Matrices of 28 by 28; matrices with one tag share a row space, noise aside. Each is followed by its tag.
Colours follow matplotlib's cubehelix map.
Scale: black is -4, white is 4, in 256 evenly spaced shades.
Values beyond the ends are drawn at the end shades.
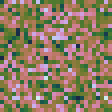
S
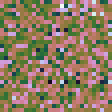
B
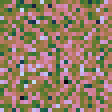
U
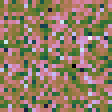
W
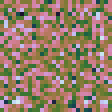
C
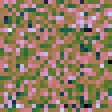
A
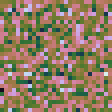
S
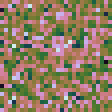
S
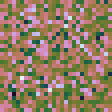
U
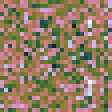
W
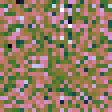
B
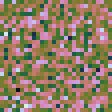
C
